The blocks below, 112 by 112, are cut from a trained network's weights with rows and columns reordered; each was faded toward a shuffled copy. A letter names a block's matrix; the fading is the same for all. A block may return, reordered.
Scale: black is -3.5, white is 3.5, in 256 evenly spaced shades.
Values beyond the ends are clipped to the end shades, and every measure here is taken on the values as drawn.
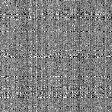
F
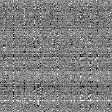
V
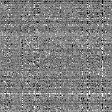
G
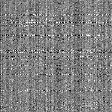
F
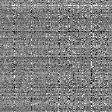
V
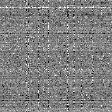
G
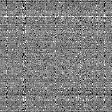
G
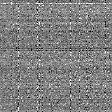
G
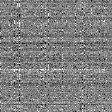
V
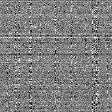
V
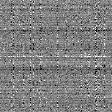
V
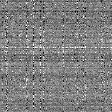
V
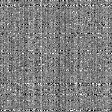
F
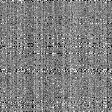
F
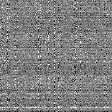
V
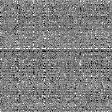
G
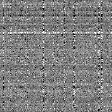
V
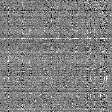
V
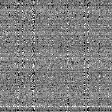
V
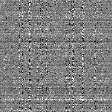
V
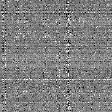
G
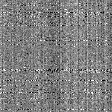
F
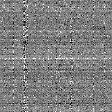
V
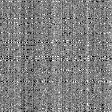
F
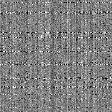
F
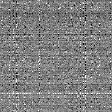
V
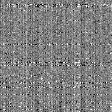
F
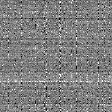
V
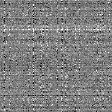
G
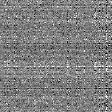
G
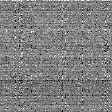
V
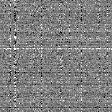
G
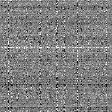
G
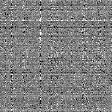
G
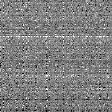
G
